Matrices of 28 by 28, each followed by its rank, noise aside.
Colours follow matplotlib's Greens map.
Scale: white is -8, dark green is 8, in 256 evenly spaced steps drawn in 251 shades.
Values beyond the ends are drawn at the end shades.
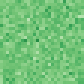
eight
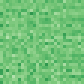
four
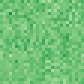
eight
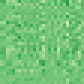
four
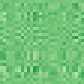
two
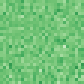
six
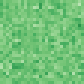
six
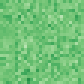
eight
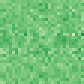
six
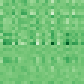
two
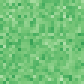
eight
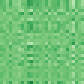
two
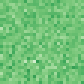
eight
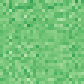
six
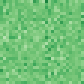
six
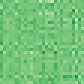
four
